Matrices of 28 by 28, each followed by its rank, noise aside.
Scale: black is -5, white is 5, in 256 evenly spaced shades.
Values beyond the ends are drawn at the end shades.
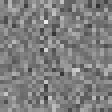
six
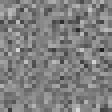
six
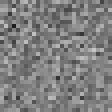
eight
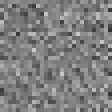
eight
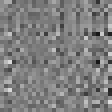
four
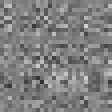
four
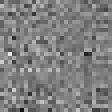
six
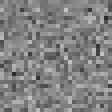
eight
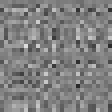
three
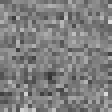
six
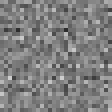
eight
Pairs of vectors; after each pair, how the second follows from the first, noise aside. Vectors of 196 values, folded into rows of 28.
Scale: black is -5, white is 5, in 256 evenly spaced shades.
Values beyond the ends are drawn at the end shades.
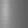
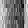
wrapped around, scaled up.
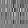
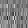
reversed, negated.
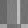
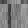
reversed, negated.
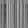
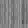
reversed, shrunk.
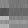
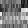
wrapped around, scaled up.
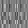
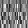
scaled up.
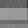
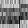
wrapped around, scaled up.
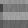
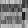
wrapped around, scaled up.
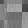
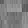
shrunk.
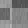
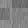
shrunk.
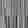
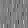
wrapped around, negated, partly zeroed.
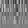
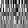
scaled up.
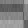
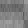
shrunk.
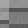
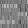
wrapped around, negated, partly zeroed.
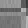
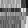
scaled up.
